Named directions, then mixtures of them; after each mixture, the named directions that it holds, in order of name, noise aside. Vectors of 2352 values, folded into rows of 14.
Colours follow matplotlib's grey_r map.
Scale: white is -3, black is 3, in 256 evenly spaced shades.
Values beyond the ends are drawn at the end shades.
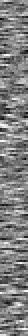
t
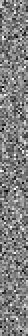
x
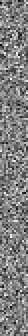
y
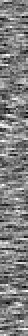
t.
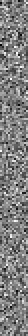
y.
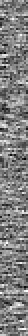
t, y.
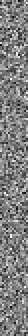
y.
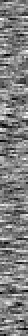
t.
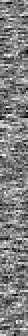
t, y.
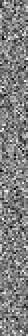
x.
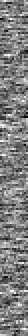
t, y.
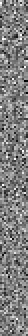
x, y.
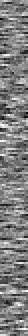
t.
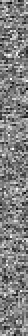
t, y.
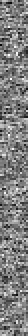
t, y.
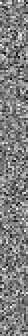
y.
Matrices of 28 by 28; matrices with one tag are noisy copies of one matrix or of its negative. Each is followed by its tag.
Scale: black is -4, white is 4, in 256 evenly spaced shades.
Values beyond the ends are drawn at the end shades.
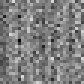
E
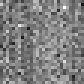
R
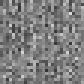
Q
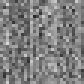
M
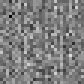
Q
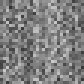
R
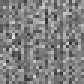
Q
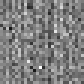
Q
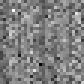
E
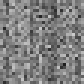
M
